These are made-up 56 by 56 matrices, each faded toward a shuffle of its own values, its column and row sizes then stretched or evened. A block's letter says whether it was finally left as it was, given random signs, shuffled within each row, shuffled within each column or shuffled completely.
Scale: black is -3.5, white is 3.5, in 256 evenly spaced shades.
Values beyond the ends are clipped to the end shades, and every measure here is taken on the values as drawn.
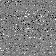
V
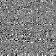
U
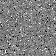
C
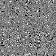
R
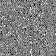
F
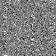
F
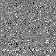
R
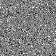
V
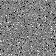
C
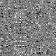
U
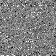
V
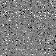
R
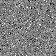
C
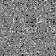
U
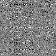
U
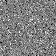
C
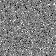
C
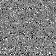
V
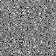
R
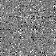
R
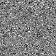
V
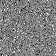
C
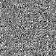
U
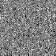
U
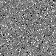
C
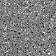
F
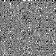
U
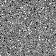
C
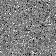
C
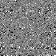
U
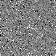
F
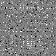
U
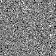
F
